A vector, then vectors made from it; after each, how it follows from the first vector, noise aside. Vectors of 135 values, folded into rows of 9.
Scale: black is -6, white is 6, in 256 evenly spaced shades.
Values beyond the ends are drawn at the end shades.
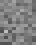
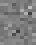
reversed, negated, partly zeroed.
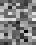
wrapped around, negated, scaled up.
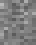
reversed, negated, partly zeroed.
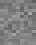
reversed, shrunk.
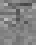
wrapped around, partly zeroed.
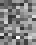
wrapped around, scaled up.
